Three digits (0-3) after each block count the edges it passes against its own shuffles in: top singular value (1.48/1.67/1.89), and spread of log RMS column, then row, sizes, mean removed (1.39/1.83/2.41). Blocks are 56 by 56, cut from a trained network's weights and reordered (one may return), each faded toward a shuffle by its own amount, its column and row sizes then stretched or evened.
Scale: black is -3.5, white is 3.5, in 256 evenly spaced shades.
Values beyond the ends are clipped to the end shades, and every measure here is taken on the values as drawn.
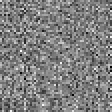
3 2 0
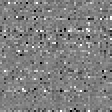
0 1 3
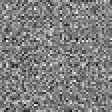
3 2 1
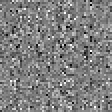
0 3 1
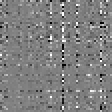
3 3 3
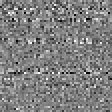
2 0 3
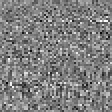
2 0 2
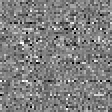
0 1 3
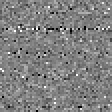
0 0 2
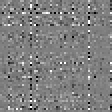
1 3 3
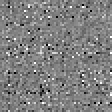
0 1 2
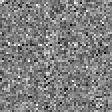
0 1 1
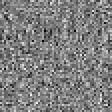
1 0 1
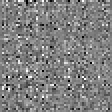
0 3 2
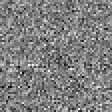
0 0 1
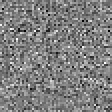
1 0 2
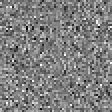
1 2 0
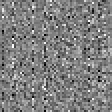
1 3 0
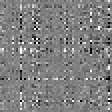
3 3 3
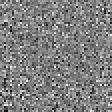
0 2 1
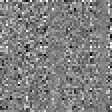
1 3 1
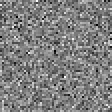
0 0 0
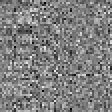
2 2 0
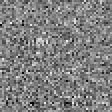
2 0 2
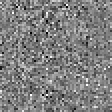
1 2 0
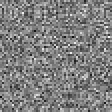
2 0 0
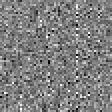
2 2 1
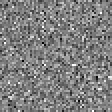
0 0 0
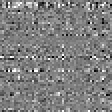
3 2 3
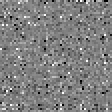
0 1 2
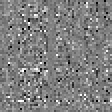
0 3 1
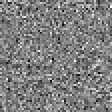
0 1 1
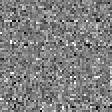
1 1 2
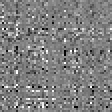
2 3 3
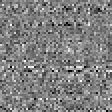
3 0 3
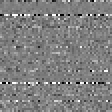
3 0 3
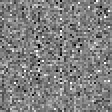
0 2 0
